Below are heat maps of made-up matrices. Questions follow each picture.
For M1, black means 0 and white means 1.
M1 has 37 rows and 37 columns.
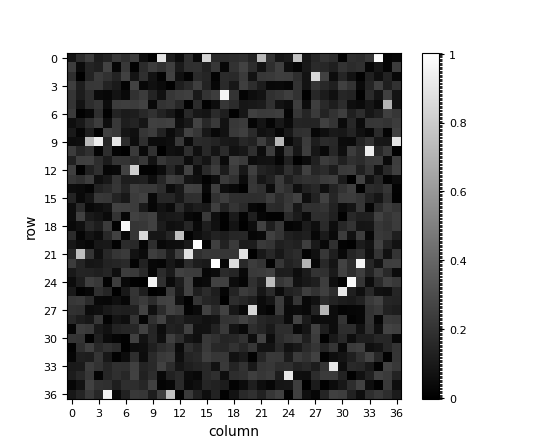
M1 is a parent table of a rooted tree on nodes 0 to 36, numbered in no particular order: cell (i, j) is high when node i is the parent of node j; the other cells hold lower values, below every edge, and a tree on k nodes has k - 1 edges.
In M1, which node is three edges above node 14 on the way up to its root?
2
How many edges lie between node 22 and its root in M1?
3
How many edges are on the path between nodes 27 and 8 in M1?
8
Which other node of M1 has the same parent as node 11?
4
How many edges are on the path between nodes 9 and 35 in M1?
2
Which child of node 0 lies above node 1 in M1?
21
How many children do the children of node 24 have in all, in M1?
9
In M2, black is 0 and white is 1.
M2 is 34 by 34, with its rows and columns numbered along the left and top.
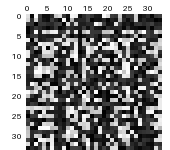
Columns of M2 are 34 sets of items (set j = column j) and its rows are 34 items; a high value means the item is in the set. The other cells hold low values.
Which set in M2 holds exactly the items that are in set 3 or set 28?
14
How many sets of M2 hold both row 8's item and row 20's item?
6
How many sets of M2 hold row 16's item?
4
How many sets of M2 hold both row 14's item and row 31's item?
9
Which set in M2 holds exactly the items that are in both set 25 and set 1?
13
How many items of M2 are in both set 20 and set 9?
1
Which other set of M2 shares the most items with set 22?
4
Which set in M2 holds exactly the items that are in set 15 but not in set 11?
21
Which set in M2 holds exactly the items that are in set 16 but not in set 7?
30
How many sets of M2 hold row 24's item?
12
